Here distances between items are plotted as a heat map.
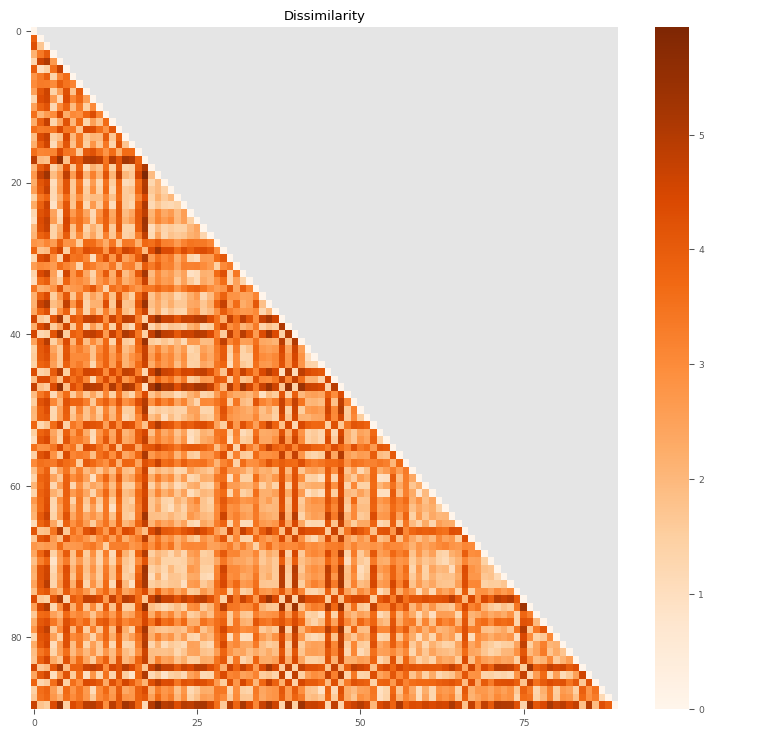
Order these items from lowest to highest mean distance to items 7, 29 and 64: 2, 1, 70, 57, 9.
70, 57, 1, 2, 9
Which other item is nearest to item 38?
45
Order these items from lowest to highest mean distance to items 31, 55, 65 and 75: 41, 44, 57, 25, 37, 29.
57, 29, 44, 25, 37, 41
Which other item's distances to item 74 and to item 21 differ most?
78
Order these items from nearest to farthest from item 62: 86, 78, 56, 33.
33, 56, 78, 86
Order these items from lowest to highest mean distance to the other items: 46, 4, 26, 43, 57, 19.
26, 43, 4, 46, 19, 57
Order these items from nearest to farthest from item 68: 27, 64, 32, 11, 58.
11, 58, 27, 64, 32
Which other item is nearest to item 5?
1
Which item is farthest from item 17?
19
